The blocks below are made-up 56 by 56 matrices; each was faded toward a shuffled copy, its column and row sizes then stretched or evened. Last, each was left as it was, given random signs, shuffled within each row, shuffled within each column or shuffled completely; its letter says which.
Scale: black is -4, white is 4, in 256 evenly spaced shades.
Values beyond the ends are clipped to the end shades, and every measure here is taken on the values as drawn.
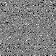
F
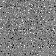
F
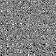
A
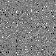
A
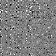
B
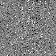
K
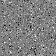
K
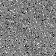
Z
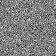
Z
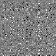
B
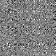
B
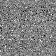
F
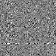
B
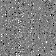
K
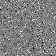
Z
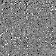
A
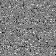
F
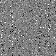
K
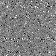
F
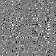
B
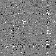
B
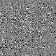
A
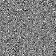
A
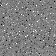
Z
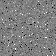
Z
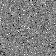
Z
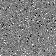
Z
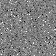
Z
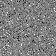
Z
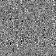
A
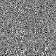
B
